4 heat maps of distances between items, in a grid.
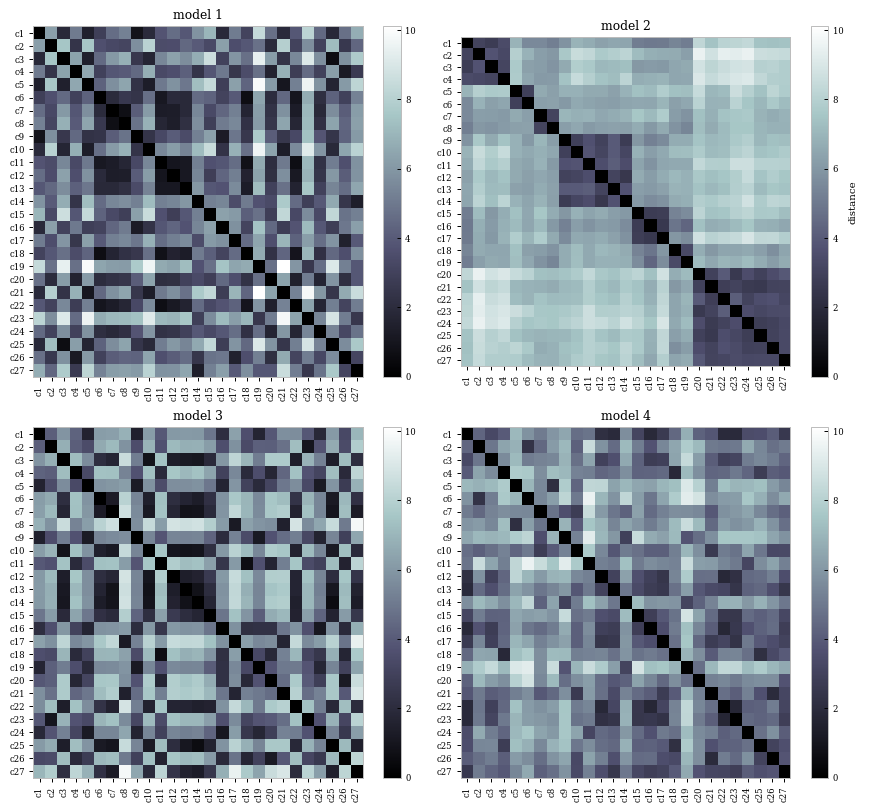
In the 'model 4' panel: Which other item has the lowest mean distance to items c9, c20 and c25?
c27
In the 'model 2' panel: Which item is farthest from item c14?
c24
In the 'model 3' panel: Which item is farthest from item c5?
c27
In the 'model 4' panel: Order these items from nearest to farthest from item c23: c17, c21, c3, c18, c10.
c17, c3, c21, c10, c18
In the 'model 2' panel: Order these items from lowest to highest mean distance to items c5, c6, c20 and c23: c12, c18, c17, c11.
c18, c12, c11, c17
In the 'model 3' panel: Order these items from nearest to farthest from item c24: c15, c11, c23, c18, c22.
c18, c11, c23, c15, c22
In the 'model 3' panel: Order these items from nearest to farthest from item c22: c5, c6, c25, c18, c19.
c25, c6, c19, c5, c18
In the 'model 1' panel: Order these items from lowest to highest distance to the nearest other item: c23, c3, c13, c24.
c3, c13, c24, c23
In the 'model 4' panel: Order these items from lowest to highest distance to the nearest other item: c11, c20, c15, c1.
c1, c15, c11, c20
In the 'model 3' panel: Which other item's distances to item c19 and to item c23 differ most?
c2
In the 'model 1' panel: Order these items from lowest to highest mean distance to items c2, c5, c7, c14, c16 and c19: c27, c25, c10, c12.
c12, c27, c25, c10
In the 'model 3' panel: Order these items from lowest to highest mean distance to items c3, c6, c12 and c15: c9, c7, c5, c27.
c7, c27, c9, c5
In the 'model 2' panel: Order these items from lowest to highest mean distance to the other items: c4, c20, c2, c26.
c26, c20, c4, c2
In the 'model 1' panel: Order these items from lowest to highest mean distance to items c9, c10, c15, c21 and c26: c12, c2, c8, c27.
c12, c8, c2, c27
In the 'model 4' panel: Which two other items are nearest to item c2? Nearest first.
c6, c16
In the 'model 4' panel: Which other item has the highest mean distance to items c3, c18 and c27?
c19
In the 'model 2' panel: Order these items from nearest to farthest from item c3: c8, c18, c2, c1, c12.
c1, c2, c8, c18, c12
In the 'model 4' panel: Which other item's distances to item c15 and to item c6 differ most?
c11
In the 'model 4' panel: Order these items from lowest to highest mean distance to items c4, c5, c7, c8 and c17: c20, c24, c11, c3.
c3, c24, c20, c11
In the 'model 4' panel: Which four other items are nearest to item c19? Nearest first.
c14, c9, c20, c7
